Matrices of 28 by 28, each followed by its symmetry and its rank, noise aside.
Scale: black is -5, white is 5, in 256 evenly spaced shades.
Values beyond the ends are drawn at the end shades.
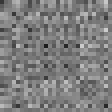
symmetric, rank two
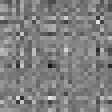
antisymmetric, rank two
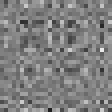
no symmetry, rank two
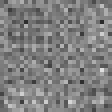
symmetric, rank three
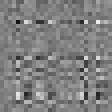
no symmetry, rank one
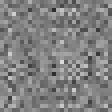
no symmetry, rank three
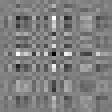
symmetric, rank one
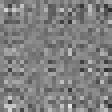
antisymmetric, rank two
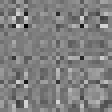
symmetric, rank two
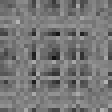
symmetric, rank one
